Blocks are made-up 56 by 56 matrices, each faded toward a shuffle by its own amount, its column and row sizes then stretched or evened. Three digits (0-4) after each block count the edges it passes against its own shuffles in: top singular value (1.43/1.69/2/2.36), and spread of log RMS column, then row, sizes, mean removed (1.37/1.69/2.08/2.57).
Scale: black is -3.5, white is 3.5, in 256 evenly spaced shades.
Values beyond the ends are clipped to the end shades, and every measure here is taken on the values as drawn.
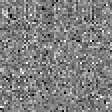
2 0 1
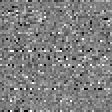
1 0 4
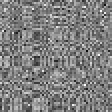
4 0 1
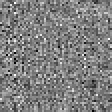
2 2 0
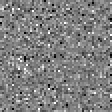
0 2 1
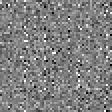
0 3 1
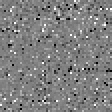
0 1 2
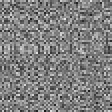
4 2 2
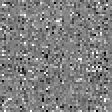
0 3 2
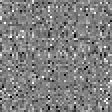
3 2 0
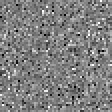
0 1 1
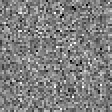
2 1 0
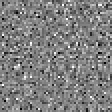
3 1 2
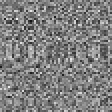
4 0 2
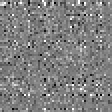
3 3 3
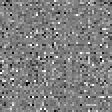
2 3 4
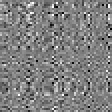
4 3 3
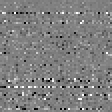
2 0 4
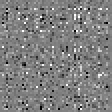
2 3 3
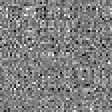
3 0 2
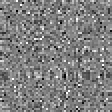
3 1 1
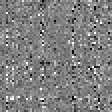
1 4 2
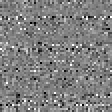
1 0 4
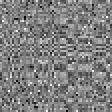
4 0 0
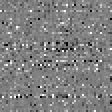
2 1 4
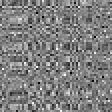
4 2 1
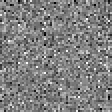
0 2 0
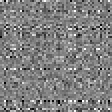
4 2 4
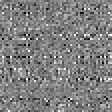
3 0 4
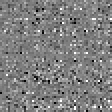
0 3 4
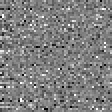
1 2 3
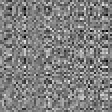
4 4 2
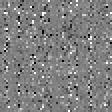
0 4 0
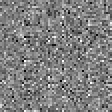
2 2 1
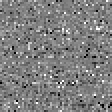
0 0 3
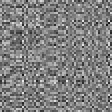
4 4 3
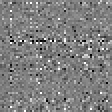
2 2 3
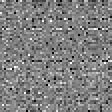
3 0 3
